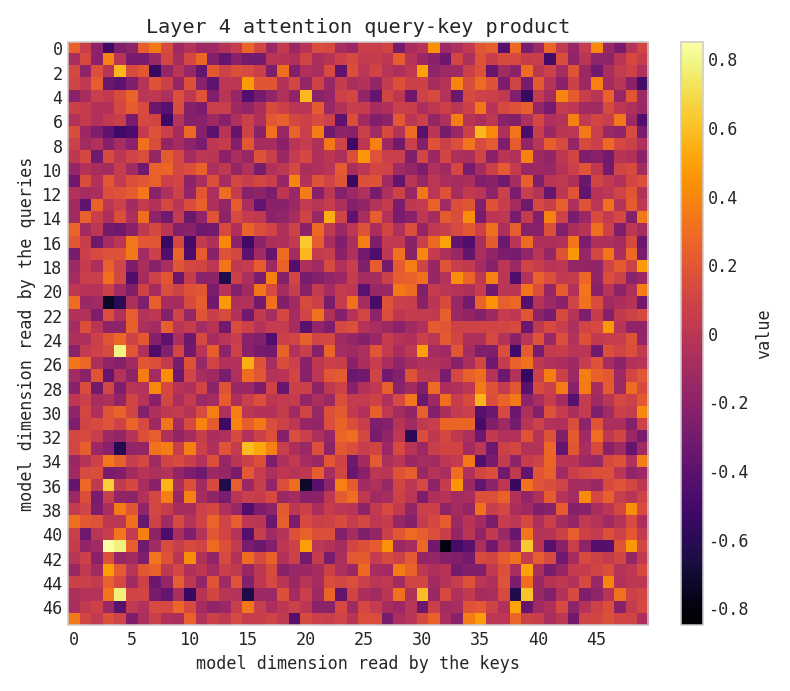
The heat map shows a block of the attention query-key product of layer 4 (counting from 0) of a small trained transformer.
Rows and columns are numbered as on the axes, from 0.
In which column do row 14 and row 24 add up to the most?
22
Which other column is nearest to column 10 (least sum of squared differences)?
8
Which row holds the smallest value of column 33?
41
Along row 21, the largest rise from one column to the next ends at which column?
13
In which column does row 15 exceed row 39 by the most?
36
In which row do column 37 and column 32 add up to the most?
29
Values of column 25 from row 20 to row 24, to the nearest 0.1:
-0.4 -0.1 0.1 0 -0.2
